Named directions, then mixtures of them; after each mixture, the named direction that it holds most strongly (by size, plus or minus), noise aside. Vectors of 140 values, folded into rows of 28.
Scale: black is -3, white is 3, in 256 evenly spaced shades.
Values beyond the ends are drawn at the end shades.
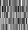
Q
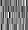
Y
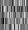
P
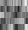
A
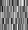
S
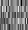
Q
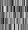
P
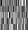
Y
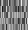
Q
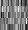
Q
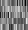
Y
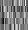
P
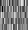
S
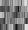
A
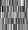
S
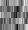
A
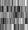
A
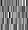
Y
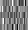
S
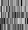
Q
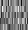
Q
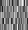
S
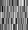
S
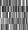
Q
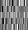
S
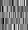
P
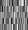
S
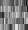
A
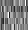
P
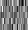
S
